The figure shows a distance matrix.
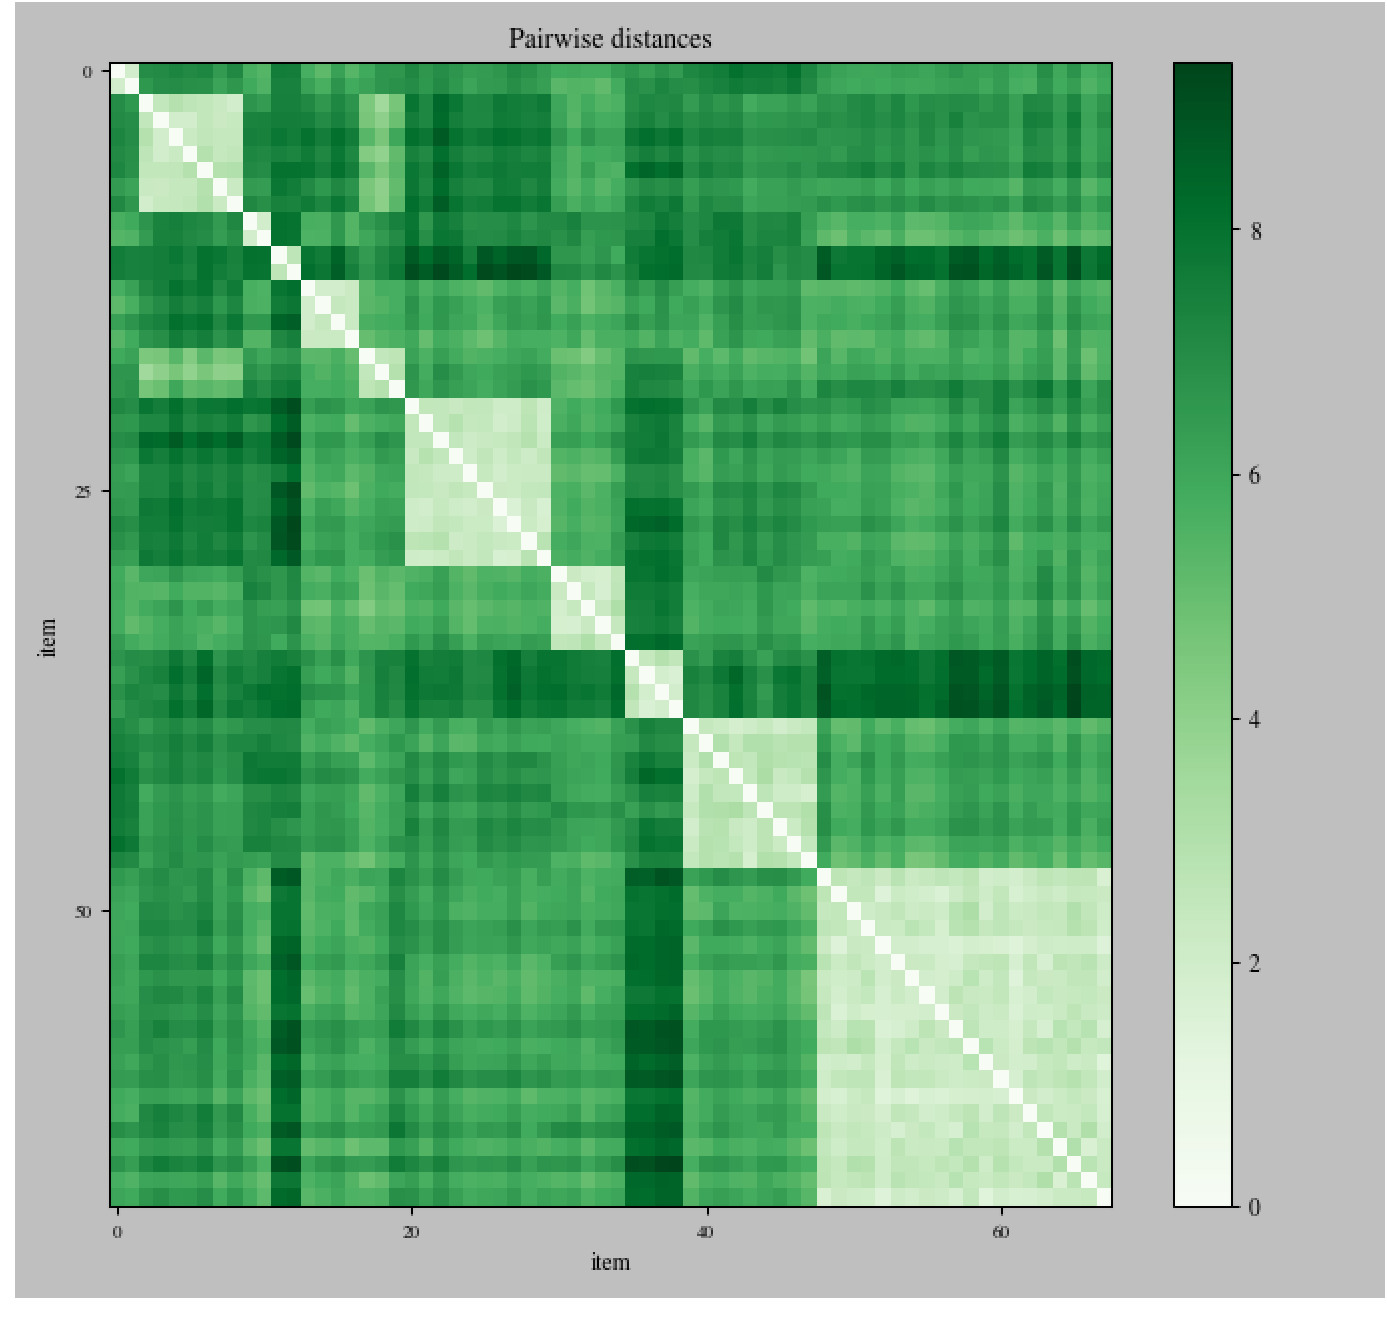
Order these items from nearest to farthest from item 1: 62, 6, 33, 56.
33, 62, 56, 6
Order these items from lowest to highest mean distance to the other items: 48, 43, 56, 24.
56, 48, 24, 43
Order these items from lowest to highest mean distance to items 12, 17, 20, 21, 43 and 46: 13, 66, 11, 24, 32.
24, 32, 66, 13, 11
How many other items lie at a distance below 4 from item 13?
3
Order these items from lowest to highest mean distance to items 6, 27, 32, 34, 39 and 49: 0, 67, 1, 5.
67, 5, 1, 0
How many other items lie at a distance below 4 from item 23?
9
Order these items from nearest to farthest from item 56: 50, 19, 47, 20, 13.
50, 47, 13, 20, 19
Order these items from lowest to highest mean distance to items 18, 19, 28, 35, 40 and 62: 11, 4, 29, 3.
29, 3, 4, 11
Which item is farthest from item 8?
22
